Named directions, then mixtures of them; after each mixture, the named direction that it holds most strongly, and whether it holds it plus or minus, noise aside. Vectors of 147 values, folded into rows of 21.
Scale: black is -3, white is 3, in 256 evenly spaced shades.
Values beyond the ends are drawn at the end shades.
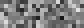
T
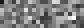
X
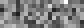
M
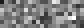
X, plus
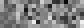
M, minus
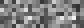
X, plus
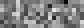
M, minus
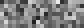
T, plus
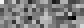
X, minus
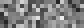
T, minus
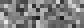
T, plus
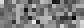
X, minus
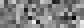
X, minus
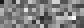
X, plus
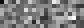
X, plus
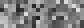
T, plus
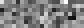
X, minus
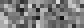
T, plus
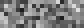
T, plus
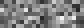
X, plus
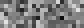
T, plus
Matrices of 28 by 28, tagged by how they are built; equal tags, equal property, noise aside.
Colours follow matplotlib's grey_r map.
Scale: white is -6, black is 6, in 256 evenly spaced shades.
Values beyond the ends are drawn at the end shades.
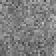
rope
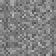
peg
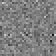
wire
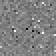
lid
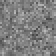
rope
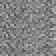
peg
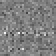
wire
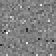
lid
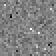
lid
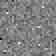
lid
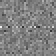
wire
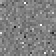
lid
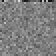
wire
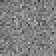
peg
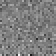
wire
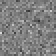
wire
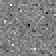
lid
